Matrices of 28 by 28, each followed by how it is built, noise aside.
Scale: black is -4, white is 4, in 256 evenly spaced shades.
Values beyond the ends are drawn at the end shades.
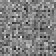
blocks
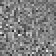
lower triangular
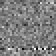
uneven rows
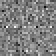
uneven rows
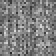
blocks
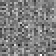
blocks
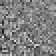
lower triangular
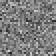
noise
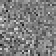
lower triangular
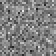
noise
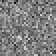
noise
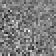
lower triangular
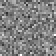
noise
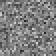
noise
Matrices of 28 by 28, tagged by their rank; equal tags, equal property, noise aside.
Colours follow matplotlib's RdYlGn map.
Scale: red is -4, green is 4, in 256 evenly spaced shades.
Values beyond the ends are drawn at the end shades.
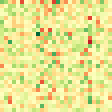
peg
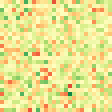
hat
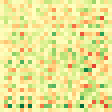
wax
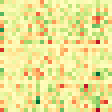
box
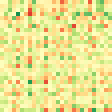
wax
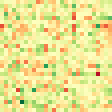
hat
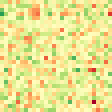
hat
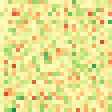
hat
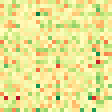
wax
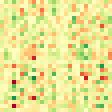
wax
